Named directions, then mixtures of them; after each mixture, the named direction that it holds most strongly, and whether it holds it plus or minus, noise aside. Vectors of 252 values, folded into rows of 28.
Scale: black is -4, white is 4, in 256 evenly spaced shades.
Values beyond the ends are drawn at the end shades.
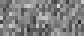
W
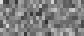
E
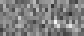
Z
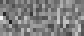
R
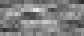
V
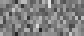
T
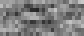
V, minus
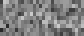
E, minus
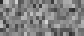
E, minus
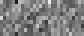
T, plus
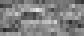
V, plus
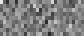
E, plus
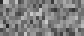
E, minus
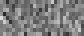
R, plus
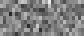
T, plus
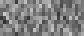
R, minus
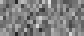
T, plus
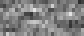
V, plus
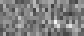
Z, plus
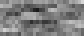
V, minus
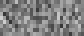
R, plus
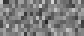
E, plus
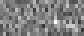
Z, plus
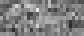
V, plus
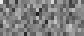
E, plus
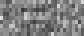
W, plus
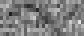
W, minus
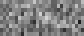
W, plus
